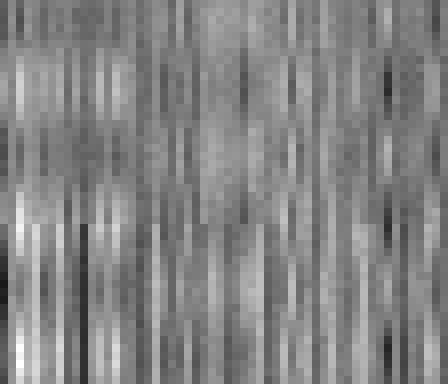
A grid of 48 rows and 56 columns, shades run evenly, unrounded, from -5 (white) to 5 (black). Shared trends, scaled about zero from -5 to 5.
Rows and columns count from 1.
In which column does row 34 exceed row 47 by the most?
3
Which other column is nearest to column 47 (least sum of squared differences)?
50
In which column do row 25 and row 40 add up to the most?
11
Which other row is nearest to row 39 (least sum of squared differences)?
34
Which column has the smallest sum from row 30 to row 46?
5
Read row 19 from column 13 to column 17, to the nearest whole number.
1 0 1 0 0
